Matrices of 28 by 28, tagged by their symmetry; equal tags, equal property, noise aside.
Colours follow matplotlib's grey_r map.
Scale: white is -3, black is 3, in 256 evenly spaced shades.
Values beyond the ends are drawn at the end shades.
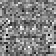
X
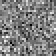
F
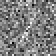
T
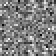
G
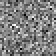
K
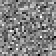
T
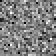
T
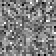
K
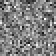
X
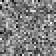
K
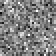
F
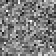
G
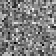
K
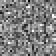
G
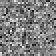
T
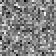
G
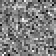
K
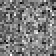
G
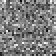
X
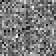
T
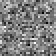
X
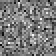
T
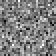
X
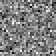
K
